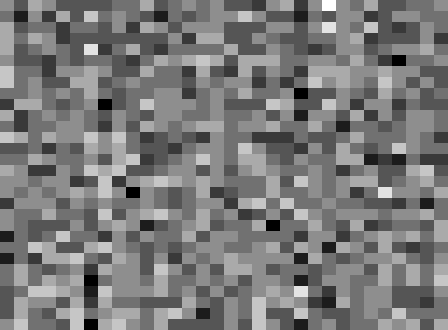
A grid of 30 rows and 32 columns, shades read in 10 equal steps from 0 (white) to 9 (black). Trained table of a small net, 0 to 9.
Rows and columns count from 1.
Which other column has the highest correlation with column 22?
8
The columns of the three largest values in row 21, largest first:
20, 11, 27
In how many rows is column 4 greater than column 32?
12
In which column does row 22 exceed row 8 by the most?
1
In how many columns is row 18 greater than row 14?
10
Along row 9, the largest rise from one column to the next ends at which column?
22
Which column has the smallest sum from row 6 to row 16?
7
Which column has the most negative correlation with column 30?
3
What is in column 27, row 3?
2
